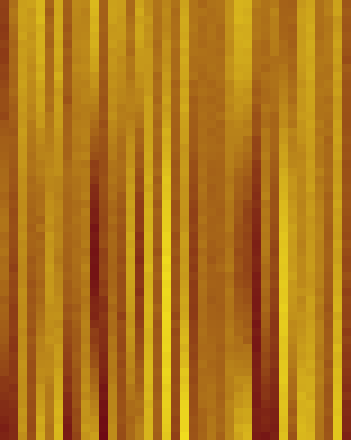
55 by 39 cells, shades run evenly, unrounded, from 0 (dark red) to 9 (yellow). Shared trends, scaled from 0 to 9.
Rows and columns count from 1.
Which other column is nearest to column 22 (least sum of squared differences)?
20
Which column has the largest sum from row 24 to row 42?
19
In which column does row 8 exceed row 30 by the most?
11
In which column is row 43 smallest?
29
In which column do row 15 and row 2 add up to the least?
1
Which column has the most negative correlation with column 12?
38
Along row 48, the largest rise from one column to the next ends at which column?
32
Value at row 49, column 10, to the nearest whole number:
6
